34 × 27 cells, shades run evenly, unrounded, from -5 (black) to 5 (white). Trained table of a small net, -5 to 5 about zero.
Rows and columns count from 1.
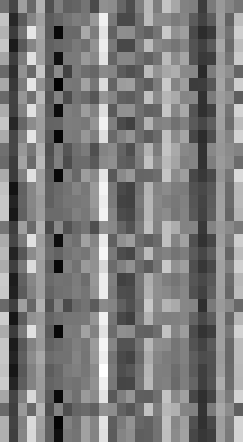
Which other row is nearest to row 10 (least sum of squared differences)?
16
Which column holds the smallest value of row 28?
2
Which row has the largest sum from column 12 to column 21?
7
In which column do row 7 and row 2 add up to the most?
12
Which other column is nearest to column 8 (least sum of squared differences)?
9
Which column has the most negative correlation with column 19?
23
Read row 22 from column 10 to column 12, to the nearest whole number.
-1 1 4
